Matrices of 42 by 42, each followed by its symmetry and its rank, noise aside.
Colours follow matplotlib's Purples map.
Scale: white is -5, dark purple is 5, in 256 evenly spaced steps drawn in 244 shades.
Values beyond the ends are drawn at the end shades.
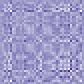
symmetric, rank two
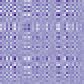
symmetric, rank one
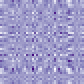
no symmetry, rank two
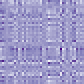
antisymmetric, rank two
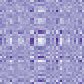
symmetric, rank one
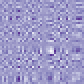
symmetric, rank three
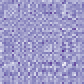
symmetric, rank three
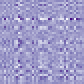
no symmetry, rank two
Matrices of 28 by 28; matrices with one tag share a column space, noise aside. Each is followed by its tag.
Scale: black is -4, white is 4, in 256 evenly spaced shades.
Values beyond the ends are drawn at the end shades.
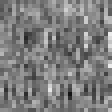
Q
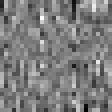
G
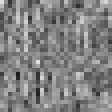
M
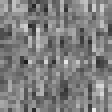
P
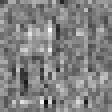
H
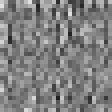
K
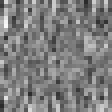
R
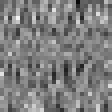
G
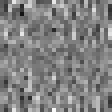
K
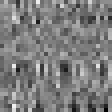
G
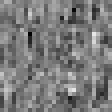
Q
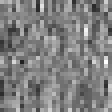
P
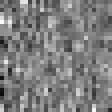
R
